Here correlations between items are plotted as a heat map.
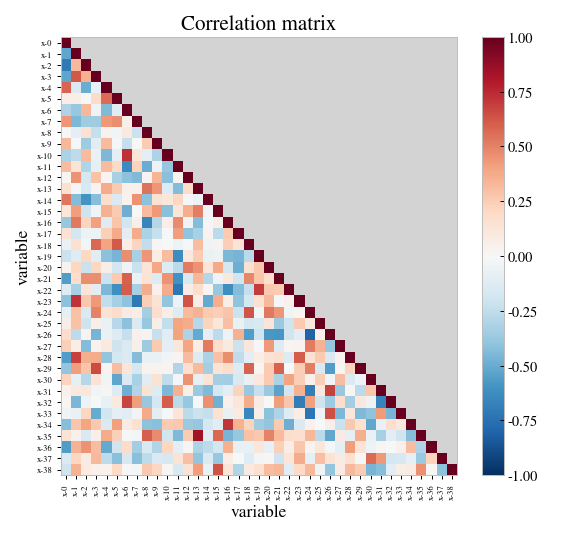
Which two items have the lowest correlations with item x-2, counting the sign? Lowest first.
x-0, x-14
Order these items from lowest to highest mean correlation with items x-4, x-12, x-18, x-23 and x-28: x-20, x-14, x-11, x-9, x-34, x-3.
x-14, x-34, x-11, x-9, x-20, x-3
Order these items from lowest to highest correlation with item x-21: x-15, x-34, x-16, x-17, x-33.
x-33, x-17, x-15, x-16, x-34
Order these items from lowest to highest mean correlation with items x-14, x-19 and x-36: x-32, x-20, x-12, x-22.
x-12, x-20, x-32, x-22
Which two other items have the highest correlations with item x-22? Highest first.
x-19, x-6
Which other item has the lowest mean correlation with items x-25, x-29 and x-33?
x-32
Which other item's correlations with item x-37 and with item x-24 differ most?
x-31
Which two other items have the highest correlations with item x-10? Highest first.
x-6, x-32
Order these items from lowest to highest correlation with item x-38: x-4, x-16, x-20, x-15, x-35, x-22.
x-22, x-4, x-16, x-20, x-35, x-15
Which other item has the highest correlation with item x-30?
x-37
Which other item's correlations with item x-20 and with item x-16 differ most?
x-34
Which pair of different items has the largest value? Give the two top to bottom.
x-13, x-35
